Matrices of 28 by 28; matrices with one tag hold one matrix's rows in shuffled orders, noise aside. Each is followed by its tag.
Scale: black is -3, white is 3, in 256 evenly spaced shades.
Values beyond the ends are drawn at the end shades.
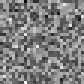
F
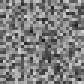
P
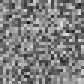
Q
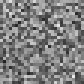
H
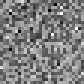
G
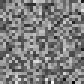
P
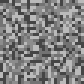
H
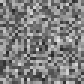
F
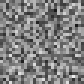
P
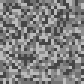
Q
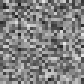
G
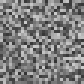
Q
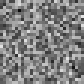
P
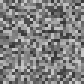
G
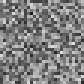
F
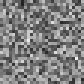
F
